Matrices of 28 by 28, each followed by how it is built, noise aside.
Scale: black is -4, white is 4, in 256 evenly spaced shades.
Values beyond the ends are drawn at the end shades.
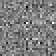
low rank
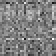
low rank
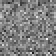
repeating columns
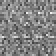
repeating columns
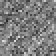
Hankel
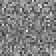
repeating columns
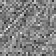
Hankel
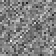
Hankel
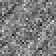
Hankel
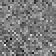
Toeplitz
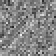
Hankel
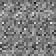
repeating columns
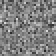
repeating columns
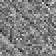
Toeplitz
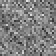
Toeplitz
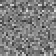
repeating columns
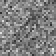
Hankel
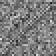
Hankel
